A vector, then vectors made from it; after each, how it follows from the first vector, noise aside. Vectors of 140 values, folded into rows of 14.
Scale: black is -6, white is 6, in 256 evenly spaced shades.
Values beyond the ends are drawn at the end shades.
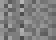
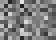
scaled up.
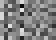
scaled up.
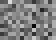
reversed, scaled up.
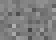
wrapped around, negated, partly zeroed.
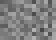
reversed.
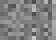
reversed.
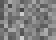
negated.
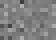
negated, partly zeroed.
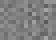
wrapped around, shrunk.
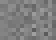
reversed, negated, shrunk.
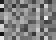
wrapped around, scaled up.
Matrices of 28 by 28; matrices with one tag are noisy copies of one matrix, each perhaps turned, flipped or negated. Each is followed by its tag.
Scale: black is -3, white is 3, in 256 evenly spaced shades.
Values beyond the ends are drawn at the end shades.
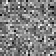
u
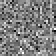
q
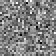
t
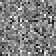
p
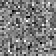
u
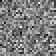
p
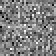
t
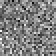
q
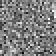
q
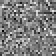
p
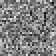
u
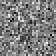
t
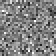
q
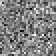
p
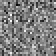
p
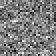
q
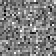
t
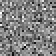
q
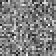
p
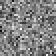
t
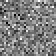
q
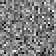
q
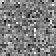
p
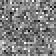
u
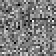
t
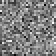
q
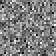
q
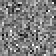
p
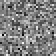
t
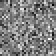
p
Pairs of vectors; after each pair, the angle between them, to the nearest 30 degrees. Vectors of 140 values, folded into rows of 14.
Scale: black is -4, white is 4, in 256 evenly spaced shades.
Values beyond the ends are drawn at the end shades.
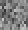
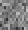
90 degrees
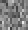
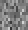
30 degrees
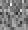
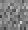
120 degrees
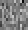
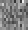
150 degrees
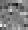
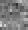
30 degrees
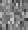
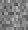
90 degrees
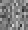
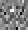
90 degrees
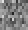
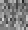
60 degrees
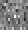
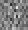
60 degrees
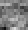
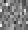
90 degrees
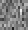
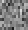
30 degrees
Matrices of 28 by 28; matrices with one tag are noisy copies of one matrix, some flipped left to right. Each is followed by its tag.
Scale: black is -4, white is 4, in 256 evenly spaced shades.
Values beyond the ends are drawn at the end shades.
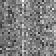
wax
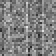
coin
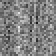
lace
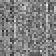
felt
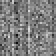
coin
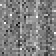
lace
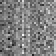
wax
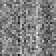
lace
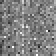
wax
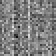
coin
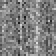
lace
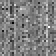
felt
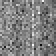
wax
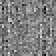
felt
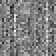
felt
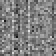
coin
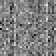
felt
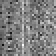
wax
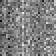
wax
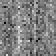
lace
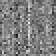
coin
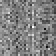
wax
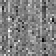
felt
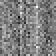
lace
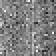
wax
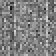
felt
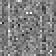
felt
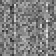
felt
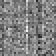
coin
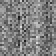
lace
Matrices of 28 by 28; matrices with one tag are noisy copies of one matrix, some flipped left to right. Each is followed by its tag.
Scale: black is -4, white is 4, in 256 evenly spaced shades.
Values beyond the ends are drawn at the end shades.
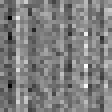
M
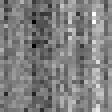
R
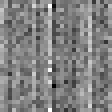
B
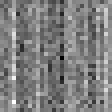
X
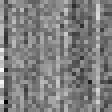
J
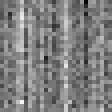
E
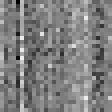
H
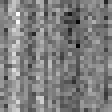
R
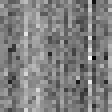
H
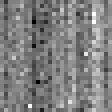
R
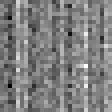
M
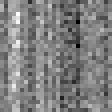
R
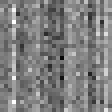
X
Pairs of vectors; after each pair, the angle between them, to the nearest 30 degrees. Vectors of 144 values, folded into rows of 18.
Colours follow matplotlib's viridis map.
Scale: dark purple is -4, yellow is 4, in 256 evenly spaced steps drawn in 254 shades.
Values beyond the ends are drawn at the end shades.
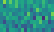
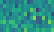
150 degrees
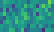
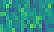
60 degrees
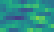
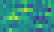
150 degrees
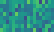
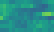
90 degrees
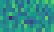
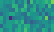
30 degrees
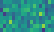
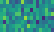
90 degrees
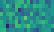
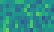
90 degrees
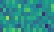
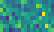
150 degrees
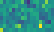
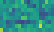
30 degrees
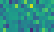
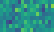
90 degrees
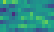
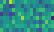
60 degrees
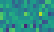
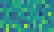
150 degrees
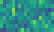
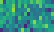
30 degrees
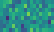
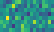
150 degrees
